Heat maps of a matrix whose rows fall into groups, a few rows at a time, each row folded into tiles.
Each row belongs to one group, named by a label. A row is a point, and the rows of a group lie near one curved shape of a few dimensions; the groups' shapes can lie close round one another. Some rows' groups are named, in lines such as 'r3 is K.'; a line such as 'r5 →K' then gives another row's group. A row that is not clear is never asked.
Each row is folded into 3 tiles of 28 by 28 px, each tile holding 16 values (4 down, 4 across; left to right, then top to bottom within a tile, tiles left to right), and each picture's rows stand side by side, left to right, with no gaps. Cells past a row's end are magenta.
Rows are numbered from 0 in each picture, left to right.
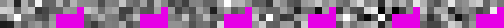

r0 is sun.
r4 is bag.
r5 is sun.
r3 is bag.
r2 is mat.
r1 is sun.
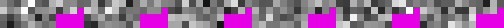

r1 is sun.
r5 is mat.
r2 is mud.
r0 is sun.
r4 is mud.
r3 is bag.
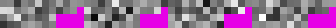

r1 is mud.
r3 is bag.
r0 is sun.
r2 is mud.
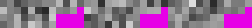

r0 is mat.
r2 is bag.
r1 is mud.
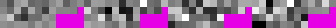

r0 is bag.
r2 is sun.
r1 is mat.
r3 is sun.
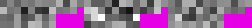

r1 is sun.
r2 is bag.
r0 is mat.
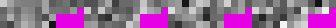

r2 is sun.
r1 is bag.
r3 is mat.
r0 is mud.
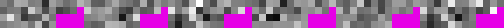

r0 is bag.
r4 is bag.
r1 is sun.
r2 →sun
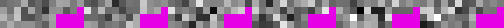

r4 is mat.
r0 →bag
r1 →bag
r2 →mud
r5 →sun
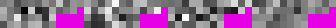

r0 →mat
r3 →bag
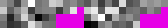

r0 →sun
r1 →sun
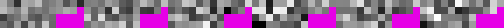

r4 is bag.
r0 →mud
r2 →bag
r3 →sun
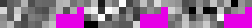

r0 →bag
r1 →sun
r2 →mat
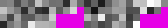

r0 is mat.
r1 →mat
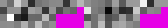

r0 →bag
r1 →mat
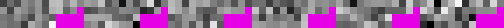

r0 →mat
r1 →mud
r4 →sun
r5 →sun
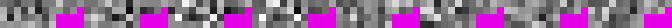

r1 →bag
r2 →bag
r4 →mat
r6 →sun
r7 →bag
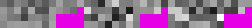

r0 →bag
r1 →mud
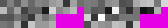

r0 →mat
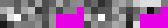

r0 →sun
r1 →mat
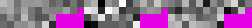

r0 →mud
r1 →sun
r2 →mud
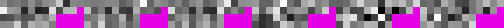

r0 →mat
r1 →mat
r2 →mat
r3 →sun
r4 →bag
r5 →bag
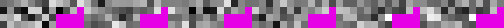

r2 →mat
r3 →mud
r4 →sun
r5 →sun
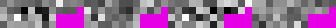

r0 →mat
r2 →bag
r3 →mud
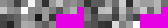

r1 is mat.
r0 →sun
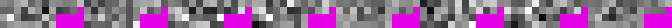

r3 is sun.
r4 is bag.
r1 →mat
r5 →mat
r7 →bag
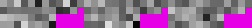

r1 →mud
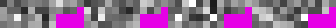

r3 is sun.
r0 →mat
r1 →bag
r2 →bag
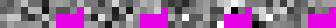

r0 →bag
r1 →mud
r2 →mat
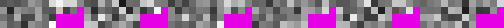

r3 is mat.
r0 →mat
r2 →mat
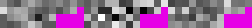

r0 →sun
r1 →bag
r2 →bag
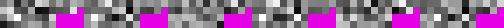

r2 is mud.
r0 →sun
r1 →bag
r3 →bag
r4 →mud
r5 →bag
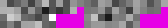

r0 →sun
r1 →bag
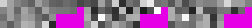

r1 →mud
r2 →mat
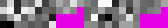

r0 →sun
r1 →bag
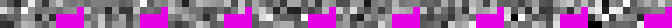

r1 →mat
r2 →sun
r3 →sun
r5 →mat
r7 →sun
